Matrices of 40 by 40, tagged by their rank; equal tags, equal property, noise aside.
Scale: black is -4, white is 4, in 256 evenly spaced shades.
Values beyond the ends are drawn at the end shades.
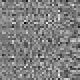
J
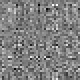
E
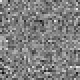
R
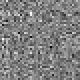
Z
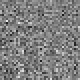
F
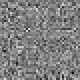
R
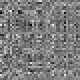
J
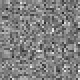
F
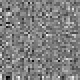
E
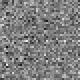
Z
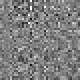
E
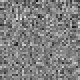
Z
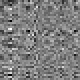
E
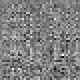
E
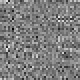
Z
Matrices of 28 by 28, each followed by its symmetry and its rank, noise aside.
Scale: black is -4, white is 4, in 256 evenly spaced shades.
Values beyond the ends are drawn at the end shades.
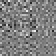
antisymmetric, rank four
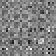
symmetric, rank three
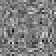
antisymmetric, rank four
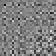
symmetric, rank three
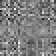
no symmetry, rank four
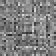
antisymmetric, rank six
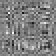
no symmetry, rank three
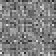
antisymmetric, rank four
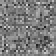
symmetric, rank six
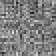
antisymmetric, rank six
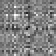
symmetric, rank three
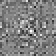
symmetric, rank three
